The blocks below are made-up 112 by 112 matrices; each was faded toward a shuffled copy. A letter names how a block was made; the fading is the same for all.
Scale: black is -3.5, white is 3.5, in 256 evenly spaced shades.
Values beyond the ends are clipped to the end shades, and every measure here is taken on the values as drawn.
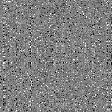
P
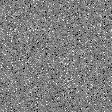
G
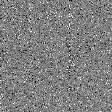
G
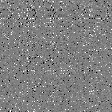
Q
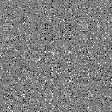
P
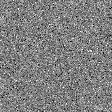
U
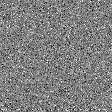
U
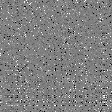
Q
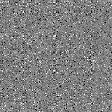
P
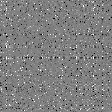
Q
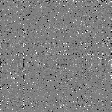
Q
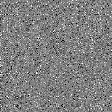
P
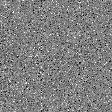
G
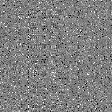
P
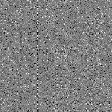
P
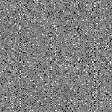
P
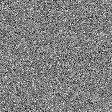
U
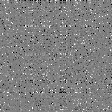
Q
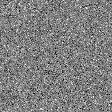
U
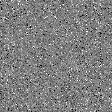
G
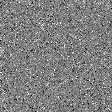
G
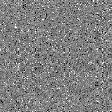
P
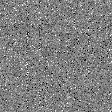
G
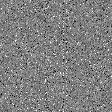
G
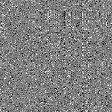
P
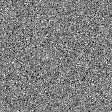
U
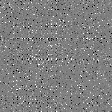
Q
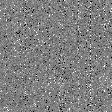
G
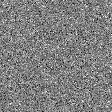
U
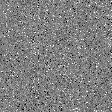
G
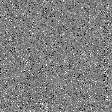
G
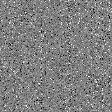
G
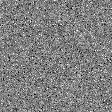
U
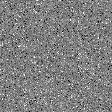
G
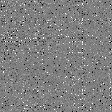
Q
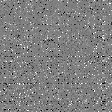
Q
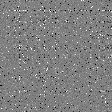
Q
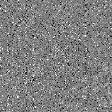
P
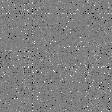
Q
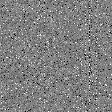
G
